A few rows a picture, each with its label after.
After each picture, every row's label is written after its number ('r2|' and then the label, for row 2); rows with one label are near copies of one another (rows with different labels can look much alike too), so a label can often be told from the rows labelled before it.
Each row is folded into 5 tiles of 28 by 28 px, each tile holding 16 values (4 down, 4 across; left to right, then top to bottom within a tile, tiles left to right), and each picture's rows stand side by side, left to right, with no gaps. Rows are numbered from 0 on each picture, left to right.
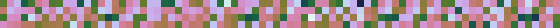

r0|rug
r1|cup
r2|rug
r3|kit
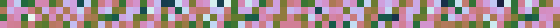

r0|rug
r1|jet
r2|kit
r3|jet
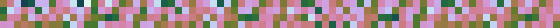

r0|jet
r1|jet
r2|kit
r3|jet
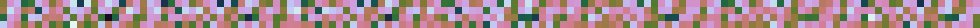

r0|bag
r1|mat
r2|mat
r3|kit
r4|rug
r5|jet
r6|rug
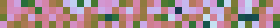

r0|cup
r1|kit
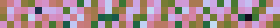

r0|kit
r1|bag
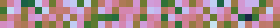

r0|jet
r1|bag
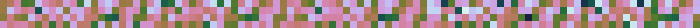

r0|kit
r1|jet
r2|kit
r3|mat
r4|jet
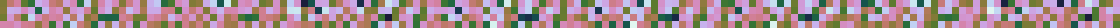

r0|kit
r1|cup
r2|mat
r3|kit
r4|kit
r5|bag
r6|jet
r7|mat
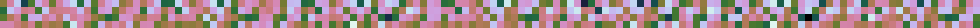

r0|jet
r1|jet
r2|bag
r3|cup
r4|mat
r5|bag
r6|rug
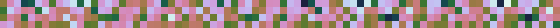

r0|jet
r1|rug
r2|cup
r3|cup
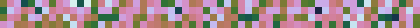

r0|jet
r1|kit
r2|kit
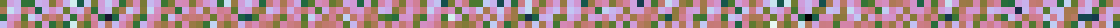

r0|bag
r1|bag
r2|rug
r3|rug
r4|mat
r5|bag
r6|mat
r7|kit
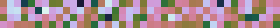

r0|mat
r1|rug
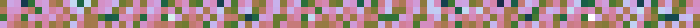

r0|cup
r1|rug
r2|rug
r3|mat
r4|rug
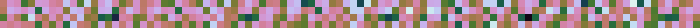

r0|kit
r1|kit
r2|cup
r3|bag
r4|jet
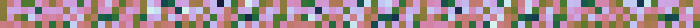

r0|kit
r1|mat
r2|kit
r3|kit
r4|cup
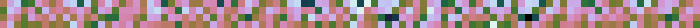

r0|jet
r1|mat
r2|cup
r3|bag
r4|cup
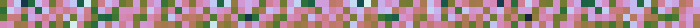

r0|jet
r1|bag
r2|cup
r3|mat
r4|jet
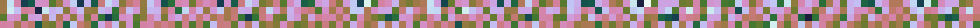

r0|mat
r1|mat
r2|cup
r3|mat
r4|cup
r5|bag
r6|cup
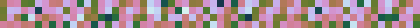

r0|kit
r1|mat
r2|kit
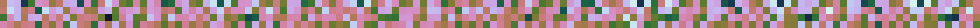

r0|mat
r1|cup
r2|jet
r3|mat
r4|jet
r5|cup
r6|cup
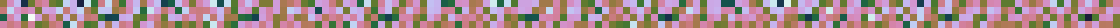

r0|rug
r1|jet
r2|kit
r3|cup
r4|bag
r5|cup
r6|rug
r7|bag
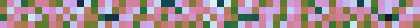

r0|rug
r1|jet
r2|bag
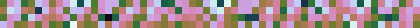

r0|bag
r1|cup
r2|jet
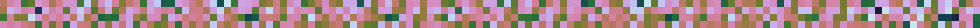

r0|kit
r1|cup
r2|rug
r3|kit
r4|cup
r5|rug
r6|kit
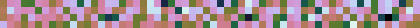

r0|bag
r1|mat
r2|bag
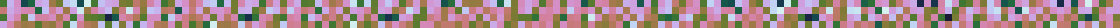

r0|cup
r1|bag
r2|bag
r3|jet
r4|rug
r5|cup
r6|mat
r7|mat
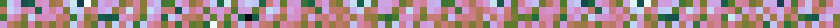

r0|cup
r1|bag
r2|cup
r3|jet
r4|cup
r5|rug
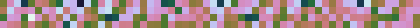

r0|rug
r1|cup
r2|jet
